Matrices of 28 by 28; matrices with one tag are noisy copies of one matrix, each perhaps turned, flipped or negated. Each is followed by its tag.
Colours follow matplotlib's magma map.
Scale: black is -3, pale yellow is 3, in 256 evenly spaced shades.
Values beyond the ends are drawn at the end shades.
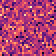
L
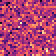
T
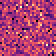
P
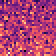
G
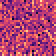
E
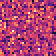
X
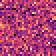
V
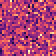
X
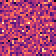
L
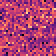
V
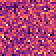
P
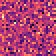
L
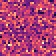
X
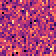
T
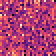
E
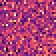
L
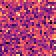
E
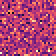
L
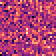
P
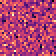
P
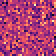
X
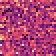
E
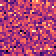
T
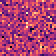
P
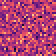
L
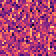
T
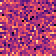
E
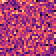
X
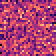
E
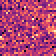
V
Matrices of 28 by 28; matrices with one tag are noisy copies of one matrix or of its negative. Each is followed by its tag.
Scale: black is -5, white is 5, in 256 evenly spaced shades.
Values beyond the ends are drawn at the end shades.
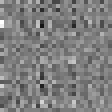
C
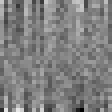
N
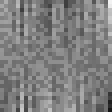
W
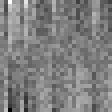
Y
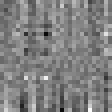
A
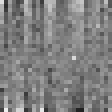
N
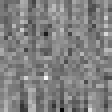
A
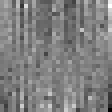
W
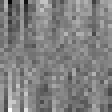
Y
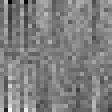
Y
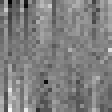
Y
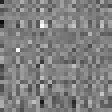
C
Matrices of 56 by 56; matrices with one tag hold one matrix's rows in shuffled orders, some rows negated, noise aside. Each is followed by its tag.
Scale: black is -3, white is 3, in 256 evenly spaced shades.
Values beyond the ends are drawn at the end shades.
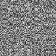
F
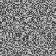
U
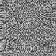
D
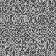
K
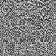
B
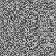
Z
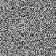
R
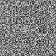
K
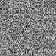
F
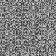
K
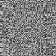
D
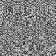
U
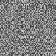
R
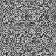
B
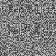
F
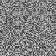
U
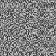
Z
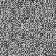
R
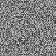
R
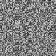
U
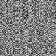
U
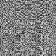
B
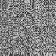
F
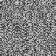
U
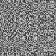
Z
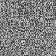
R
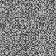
K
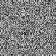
R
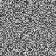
U
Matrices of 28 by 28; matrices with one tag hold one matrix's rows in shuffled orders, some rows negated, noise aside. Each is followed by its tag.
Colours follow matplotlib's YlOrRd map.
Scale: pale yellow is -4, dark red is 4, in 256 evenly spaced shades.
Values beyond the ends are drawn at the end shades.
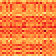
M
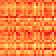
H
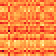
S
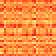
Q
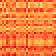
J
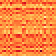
M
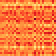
H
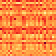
M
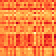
H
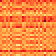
M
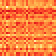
J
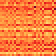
H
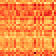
H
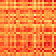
H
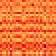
M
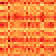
S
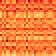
J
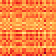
M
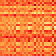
H
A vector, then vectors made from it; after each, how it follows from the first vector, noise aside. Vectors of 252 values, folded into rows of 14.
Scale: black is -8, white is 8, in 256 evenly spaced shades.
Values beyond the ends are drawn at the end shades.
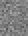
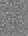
wrapped around, negated, shrunk.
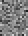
wrapped around, negated, scaled up.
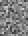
wrapped around, negated, scaled up.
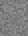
wrapped around, negated, shrunk.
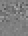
reversed, partly zeroed.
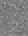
reversed, shrunk.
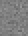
reversed, negated, shrunk.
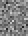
scaled up.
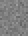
wrapped around, negated, shrunk.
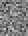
scaled up.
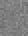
wrapped around, negated, shrunk.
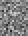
scaled up.
